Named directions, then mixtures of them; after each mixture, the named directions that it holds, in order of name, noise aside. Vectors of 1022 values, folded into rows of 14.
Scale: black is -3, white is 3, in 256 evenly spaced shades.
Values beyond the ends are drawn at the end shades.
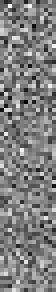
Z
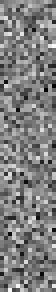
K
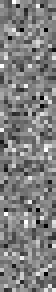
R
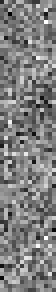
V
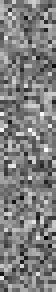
K, R, V.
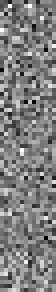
Z.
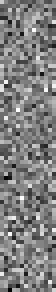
K.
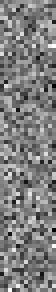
K.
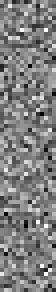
R, Z.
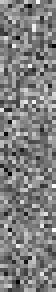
K, V, Z.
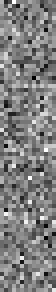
R, V, Z.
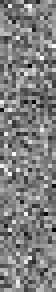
K, V, Z.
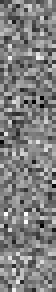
R, V, Z.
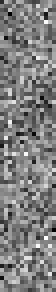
V.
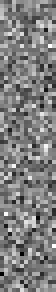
K, R.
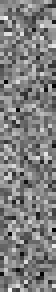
K.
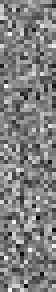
K.
